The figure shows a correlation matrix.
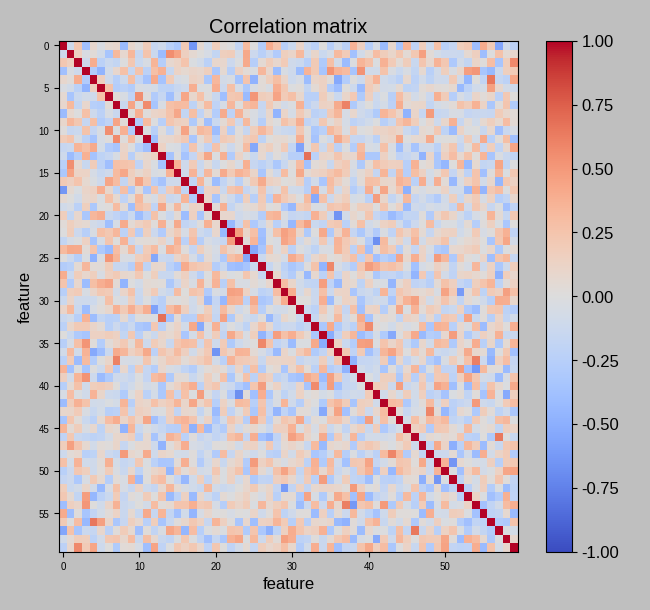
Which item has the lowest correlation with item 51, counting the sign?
49
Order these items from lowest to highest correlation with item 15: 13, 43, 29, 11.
43, 13, 11, 29
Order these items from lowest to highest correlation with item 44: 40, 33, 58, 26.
33, 26, 58, 40
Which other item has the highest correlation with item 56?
4
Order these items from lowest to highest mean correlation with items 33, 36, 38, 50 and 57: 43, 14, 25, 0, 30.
0, 43, 14, 30, 25
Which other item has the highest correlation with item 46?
57
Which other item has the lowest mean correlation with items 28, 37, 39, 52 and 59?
48
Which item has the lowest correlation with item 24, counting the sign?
25
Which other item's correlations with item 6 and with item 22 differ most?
10
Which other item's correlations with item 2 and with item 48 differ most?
59
